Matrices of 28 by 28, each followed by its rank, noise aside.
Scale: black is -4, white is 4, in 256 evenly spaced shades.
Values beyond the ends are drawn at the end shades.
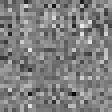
six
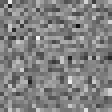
seven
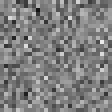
seven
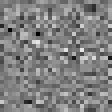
four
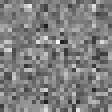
five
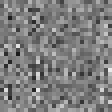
seven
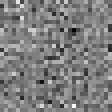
seven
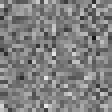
seven
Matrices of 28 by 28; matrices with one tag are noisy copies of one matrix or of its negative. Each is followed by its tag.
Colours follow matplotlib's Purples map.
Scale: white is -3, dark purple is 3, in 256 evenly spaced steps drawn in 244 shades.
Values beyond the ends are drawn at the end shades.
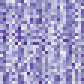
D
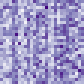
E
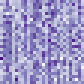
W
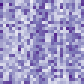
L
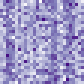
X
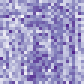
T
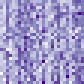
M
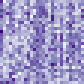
L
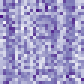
X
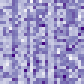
E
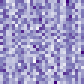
D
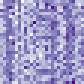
X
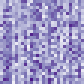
W
